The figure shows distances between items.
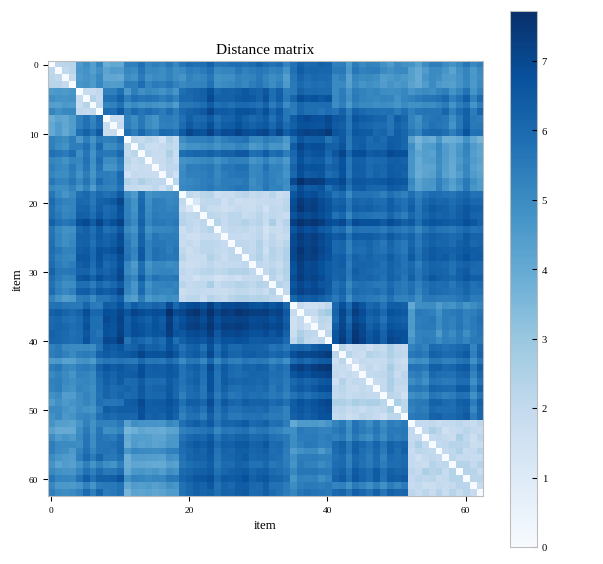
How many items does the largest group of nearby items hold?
16
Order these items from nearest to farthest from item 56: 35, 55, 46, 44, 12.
55, 35, 12, 46, 44
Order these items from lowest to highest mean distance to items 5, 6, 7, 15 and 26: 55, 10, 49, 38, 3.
3, 55, 49, 10, 38
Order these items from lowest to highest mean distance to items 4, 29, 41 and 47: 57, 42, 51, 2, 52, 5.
51, 42, 5, 2, 52, 57
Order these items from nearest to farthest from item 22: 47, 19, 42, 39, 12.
19, 12, 47, 42, 39
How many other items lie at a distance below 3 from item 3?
3
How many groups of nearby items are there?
8
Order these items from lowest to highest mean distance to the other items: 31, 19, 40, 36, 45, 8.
19, 31, 45, 8, 40, 36
